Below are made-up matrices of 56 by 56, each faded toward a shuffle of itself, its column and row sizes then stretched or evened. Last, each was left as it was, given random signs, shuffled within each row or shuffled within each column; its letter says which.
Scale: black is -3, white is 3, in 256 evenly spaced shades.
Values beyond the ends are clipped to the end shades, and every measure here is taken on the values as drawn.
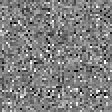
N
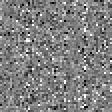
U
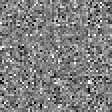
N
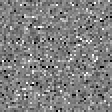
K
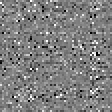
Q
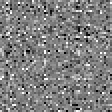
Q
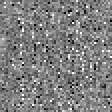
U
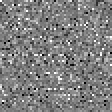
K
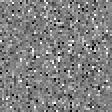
U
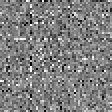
Q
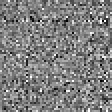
N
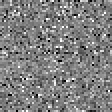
K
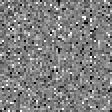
U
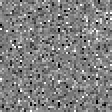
U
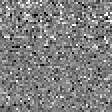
K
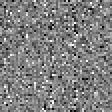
U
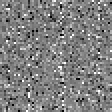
U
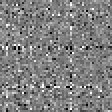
N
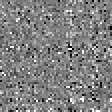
N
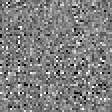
N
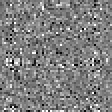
Q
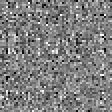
Q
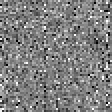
U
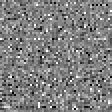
K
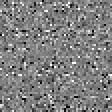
K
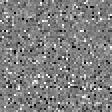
K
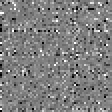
N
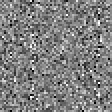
U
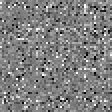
N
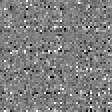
Q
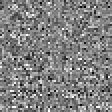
N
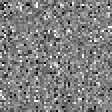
N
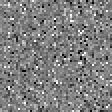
U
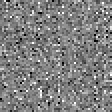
U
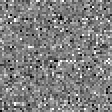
K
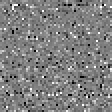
K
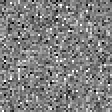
U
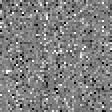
U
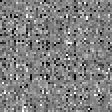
Q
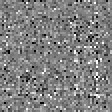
N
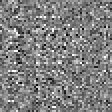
Q
